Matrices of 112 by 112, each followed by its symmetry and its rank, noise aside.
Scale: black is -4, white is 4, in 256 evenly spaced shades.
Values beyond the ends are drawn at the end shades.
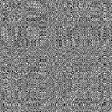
symmetric, rank seven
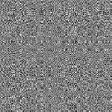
no symmetry, rank six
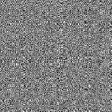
antisymmetric, rank eight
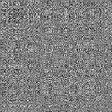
symmetric, rank seven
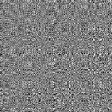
antisymmetric, rank eight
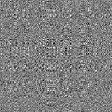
no symmetry, rank eight
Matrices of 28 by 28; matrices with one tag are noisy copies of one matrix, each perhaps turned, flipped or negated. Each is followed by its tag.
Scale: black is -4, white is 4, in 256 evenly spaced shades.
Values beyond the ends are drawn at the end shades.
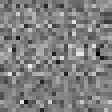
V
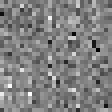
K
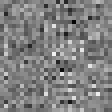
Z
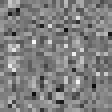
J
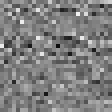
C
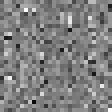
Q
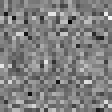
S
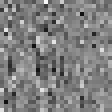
C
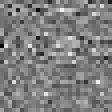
C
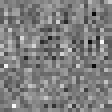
Z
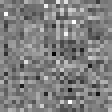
Z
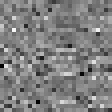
C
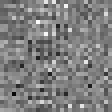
Z
